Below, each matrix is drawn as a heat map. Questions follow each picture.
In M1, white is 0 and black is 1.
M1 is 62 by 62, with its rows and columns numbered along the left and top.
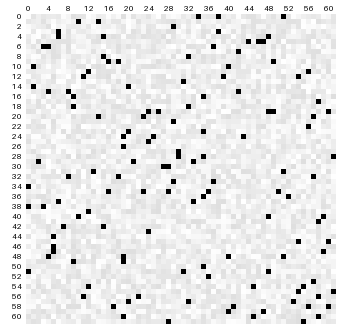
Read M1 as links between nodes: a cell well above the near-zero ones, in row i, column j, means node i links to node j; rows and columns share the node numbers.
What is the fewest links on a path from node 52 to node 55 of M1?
5
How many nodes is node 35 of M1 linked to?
5
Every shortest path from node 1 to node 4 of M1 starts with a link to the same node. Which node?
node 10
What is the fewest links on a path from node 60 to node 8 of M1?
5
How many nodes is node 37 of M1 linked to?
2
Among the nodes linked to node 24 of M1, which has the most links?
node 19
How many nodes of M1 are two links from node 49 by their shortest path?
6
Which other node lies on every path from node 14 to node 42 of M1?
node 15
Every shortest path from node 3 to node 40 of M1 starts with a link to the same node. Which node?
node 6
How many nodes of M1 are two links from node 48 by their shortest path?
10
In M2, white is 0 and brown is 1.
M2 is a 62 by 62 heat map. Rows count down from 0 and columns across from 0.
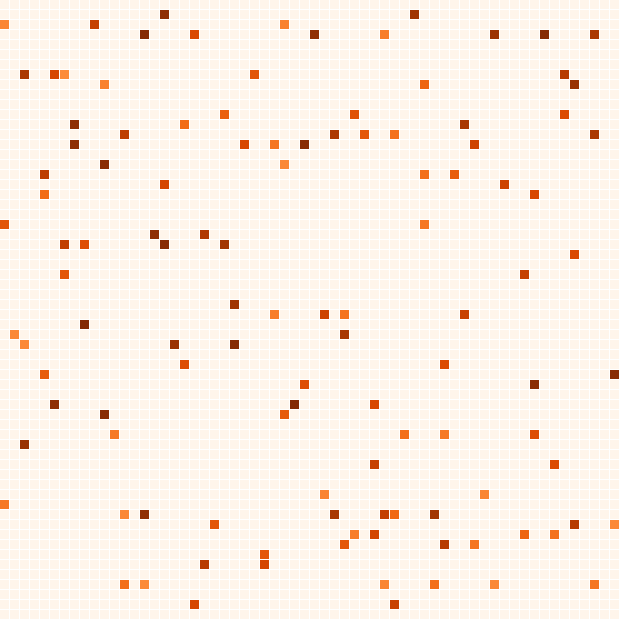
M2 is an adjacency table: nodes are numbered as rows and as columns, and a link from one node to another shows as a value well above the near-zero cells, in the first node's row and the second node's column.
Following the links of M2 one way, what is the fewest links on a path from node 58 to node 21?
4
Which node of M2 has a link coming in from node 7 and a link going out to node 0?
node 2
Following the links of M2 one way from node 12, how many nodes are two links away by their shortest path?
9
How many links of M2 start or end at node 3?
7
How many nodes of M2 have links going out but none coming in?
5
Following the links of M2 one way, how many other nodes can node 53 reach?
9
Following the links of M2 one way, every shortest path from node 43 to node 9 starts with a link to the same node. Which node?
node 44
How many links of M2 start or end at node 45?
1
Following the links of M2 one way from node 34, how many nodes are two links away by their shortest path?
8
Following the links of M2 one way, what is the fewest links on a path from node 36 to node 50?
2
